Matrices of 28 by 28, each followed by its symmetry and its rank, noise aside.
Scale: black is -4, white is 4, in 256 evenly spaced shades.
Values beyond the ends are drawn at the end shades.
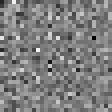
no symmetry, rank six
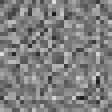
symmetric, rank six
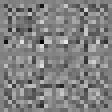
symmetric, rank three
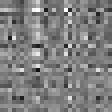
no symmetry, rank three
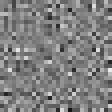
antisymmetric, rank six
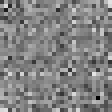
symmetric, rank six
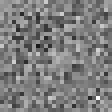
symmetric, rank six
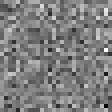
no symmetry, rank six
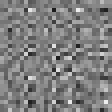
no symmetry, rank three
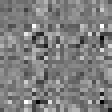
symmetric, rank three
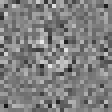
symmetric, rank six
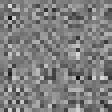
no symmetry, rank four
